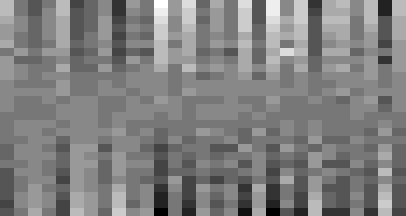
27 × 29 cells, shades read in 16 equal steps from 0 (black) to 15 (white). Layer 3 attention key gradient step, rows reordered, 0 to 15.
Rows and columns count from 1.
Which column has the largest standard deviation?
12
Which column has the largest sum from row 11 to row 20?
6
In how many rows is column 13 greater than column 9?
12
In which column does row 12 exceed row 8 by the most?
28
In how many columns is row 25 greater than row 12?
8
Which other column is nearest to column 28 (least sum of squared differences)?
9
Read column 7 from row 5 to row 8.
7 7 6 7
